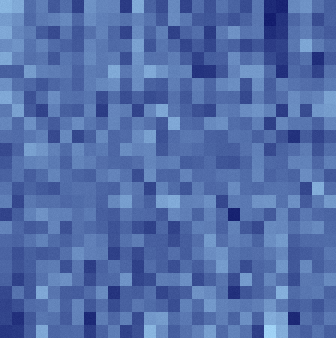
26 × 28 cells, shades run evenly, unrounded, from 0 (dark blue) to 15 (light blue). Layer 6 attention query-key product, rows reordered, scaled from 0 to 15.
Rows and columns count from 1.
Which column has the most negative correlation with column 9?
28
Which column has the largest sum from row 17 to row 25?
24
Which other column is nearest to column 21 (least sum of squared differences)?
16
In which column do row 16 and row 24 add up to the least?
2
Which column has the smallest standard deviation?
6
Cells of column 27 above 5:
20
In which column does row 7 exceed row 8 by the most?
9
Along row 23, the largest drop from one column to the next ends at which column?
10
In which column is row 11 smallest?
25
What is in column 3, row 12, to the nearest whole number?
11
